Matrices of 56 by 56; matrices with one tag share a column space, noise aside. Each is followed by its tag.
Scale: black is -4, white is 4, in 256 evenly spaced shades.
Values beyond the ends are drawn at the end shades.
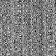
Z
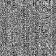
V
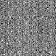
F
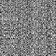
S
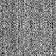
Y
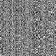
S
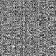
S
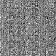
F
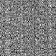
S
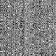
Y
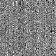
V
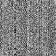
V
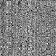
V
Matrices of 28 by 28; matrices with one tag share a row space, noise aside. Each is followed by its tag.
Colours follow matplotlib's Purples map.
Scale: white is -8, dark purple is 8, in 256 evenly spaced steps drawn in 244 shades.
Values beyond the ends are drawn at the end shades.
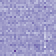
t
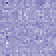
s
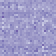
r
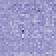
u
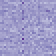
u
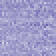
t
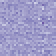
r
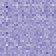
s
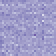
r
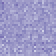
r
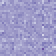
r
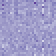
r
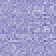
t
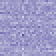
u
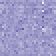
r
